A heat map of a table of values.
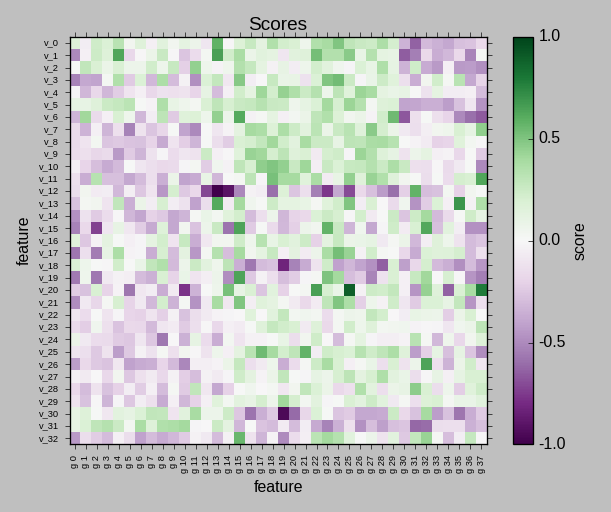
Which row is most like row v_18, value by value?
v_30
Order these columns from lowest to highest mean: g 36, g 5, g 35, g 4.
g 5, g 36, g 35, g 4
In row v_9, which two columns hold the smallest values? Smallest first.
g 4, g 6
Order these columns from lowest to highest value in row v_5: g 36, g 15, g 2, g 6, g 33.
g 33, g 36, g 6, g 2, g 15
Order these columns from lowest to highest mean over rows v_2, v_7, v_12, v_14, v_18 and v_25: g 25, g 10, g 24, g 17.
g 10, g 25, g 24, g 17
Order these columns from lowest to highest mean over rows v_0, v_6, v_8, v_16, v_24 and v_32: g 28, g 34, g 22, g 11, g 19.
g 34, g 11, g 19, g 28, g 22
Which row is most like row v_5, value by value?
v_0
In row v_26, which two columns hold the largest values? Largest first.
g 32, g 23
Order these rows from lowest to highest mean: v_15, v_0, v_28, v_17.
v_15, v_28, v_17, v_0
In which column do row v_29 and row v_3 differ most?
g 8
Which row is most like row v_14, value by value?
v_26
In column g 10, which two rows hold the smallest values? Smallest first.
v_20, v_26
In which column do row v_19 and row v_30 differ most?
g 15
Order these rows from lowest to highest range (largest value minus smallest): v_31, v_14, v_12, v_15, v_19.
v_14, v_31, v_19, v_15, v_12
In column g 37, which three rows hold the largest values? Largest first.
v_20, v_11, v_7
